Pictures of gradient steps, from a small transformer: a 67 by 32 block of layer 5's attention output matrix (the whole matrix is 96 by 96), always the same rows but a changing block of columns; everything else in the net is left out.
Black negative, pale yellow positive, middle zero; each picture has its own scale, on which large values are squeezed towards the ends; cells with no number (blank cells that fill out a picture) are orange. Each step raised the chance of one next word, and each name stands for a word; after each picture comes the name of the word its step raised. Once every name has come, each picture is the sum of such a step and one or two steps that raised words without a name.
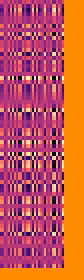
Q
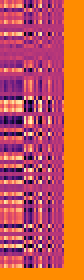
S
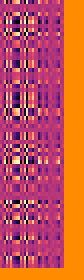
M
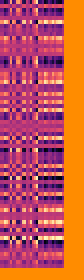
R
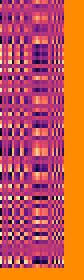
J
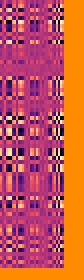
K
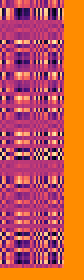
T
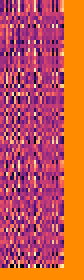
Q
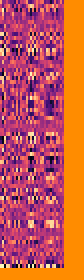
T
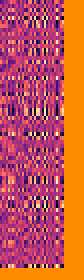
K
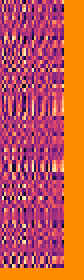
J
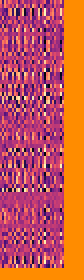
T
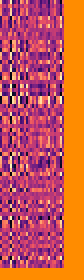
M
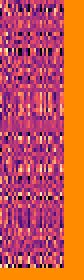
T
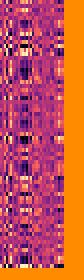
Q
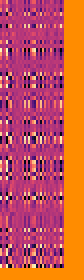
S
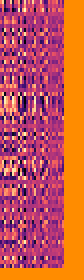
M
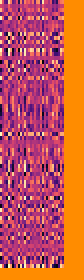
J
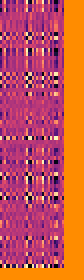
R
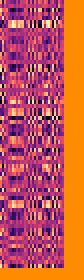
K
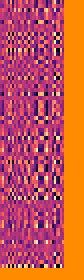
K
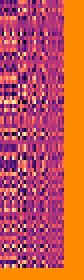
S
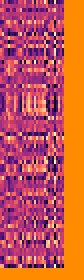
M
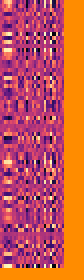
S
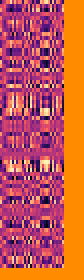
M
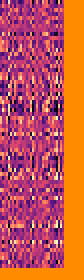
S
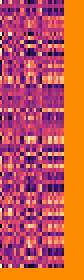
Q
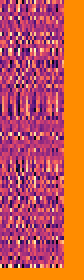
R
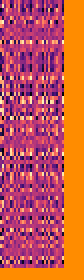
K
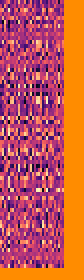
K
